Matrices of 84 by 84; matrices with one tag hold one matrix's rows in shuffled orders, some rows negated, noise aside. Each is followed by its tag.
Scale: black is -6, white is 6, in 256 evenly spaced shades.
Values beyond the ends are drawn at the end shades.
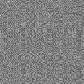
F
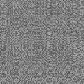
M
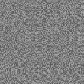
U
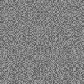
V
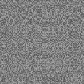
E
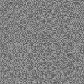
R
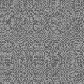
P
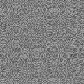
M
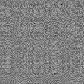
P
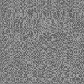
R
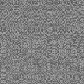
M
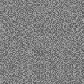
V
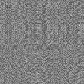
U
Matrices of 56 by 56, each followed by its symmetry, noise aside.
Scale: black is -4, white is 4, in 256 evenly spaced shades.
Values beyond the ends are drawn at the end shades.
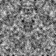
mirrored left to right.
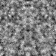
mirrored left to right.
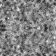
mirrored top to bottom.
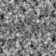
same after a half turn.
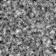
no symmetry.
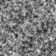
symmetric.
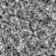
antisymmetric.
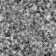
antisymmetric.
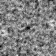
same after a half turn.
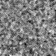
antisymmetric.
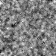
no symmetry.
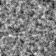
no symmetry.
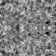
mirrored top to bottom.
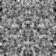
mirrored left to right.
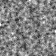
same after a half turn.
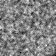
symmetric.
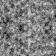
mirrored top to bottom.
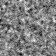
antisymmetric.
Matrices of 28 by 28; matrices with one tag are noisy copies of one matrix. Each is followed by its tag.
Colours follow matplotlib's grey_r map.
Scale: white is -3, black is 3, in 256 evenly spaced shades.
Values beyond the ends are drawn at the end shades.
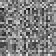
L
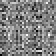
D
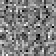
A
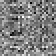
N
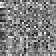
L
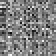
L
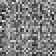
D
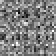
A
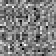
A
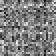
A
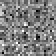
A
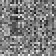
N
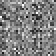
D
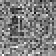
N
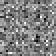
A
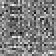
N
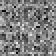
A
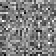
D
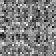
A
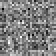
L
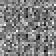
A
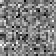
A
